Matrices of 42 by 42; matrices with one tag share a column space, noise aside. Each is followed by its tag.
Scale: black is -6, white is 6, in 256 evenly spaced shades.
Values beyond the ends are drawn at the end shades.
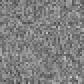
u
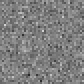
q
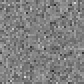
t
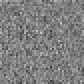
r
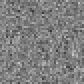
q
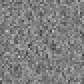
r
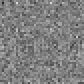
q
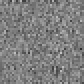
r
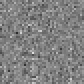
t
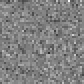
r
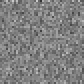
r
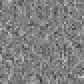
u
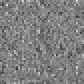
r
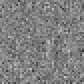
q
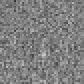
q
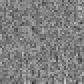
u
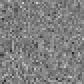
q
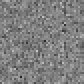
q
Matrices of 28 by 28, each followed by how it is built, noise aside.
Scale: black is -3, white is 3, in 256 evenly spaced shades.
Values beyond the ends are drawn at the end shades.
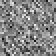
Toeplitz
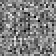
blocks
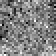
smooth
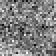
smooth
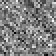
Toeplitz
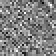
Toeplitz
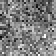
smooth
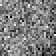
smooth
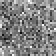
smooth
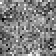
smooth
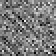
Toeplitz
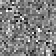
block diagonal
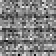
blocks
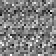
repeating columns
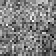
smooth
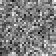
smooth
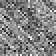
Toeplitz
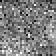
smooth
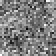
smooth
